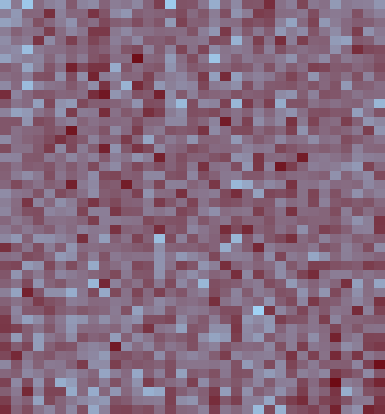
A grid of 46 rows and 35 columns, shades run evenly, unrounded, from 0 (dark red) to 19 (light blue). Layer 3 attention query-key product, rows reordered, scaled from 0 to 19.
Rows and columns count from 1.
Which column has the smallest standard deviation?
8
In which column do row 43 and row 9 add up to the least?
31
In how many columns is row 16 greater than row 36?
16
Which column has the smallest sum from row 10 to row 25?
10
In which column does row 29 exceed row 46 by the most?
29
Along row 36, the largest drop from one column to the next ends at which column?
26
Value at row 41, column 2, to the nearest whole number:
7
